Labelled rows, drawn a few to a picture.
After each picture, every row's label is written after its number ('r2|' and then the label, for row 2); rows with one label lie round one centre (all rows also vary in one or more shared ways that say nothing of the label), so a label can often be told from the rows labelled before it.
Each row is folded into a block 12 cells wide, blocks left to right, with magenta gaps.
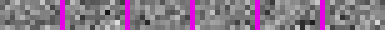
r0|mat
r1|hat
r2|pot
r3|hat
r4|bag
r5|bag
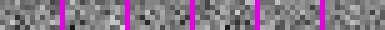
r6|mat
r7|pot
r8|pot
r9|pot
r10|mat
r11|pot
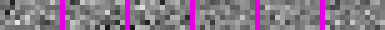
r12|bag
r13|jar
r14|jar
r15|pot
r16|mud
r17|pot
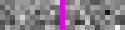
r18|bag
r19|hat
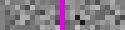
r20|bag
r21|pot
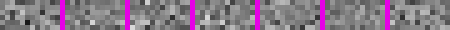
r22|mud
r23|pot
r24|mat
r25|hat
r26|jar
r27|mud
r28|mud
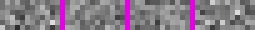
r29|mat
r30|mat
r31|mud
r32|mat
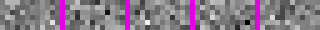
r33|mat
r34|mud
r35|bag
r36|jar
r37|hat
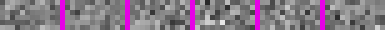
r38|mat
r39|mud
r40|hat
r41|hat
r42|pot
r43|mud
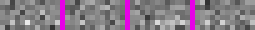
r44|pot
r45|bag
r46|pot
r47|pot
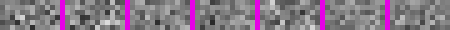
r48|pot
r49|jar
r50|mud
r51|pot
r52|hat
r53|bag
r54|jar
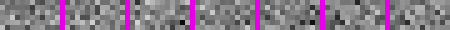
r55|hat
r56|hat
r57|jar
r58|hat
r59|hat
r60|pot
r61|pot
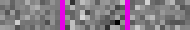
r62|bag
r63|jar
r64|mat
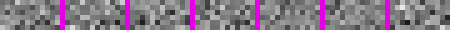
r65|mat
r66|mat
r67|bag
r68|pot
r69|hat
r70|bag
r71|jar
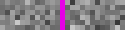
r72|bag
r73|jar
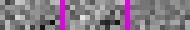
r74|jar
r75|mud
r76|pot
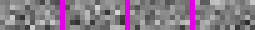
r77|jar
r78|bag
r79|pot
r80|jar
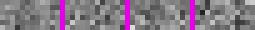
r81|mat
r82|hat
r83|mat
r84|bag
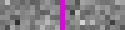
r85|pot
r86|bag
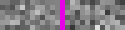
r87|mud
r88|mud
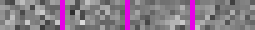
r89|jar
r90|bag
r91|pot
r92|hat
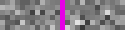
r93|hat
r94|mat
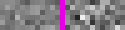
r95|mud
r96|mud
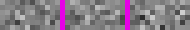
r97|pot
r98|bag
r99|pot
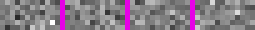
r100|bag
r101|mud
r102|jar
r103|mat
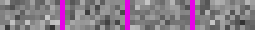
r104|pot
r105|hat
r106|mat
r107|bag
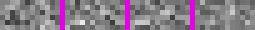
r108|mat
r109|mud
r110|mud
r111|mud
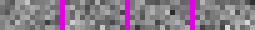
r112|bag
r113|hat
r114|mud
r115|mud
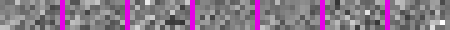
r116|mat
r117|jar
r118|mat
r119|hat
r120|mat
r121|pot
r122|mat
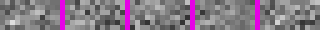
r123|mud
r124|hat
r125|jar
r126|mud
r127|bag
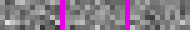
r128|jar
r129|mud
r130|mat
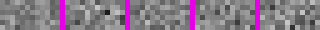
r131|mat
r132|bag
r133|bag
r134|hat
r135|pot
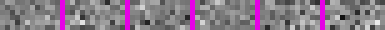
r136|pot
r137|bag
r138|jar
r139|jar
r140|mud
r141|hat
